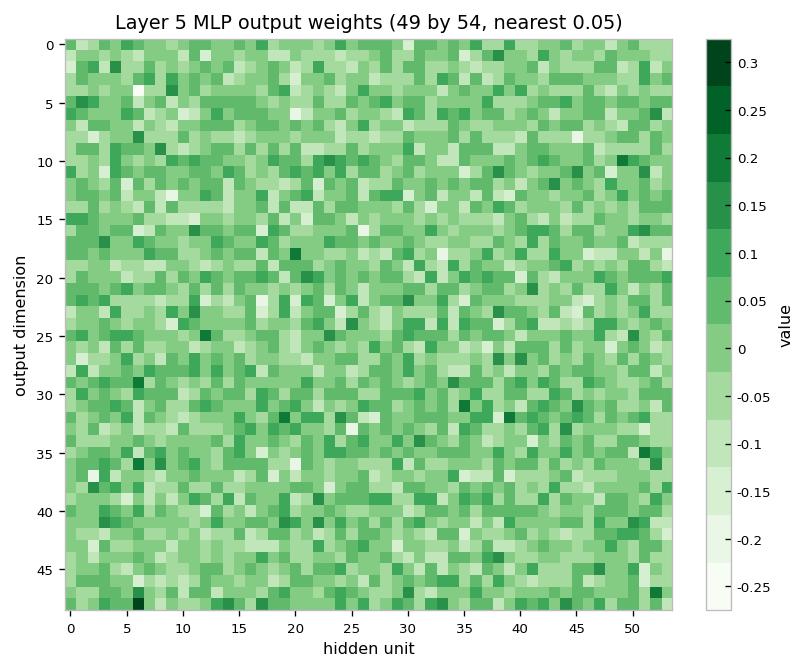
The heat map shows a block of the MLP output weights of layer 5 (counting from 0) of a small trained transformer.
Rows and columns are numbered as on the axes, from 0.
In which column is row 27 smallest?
1
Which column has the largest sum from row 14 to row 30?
30
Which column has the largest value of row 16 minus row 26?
11
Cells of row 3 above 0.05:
4
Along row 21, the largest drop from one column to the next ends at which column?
42
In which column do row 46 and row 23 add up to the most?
38
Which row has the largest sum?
48
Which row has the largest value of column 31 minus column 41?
34
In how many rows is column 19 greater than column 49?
20
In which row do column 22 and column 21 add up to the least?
9
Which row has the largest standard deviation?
22
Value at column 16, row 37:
-0.05
